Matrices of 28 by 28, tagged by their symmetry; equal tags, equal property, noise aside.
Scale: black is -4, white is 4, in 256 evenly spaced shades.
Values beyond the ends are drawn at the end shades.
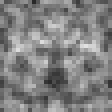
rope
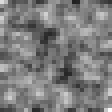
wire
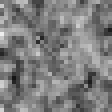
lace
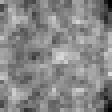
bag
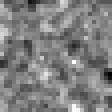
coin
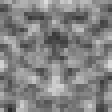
rope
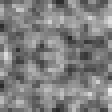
bag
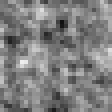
coin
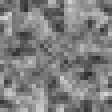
wire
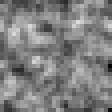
lace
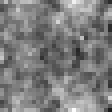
bag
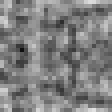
bag
